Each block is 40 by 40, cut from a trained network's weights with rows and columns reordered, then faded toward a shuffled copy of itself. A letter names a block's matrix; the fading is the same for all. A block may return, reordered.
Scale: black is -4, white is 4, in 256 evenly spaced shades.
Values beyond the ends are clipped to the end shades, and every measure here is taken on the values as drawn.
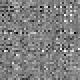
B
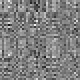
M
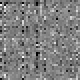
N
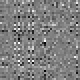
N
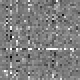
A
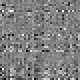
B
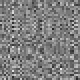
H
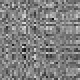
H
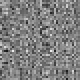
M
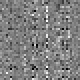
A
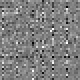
N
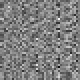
H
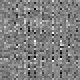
N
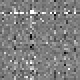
A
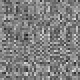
M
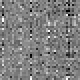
N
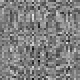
H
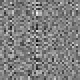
H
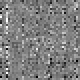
A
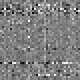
B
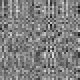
M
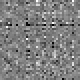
N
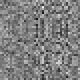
H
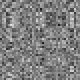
M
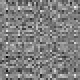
H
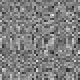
M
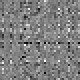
N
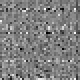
B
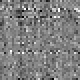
B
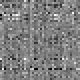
B
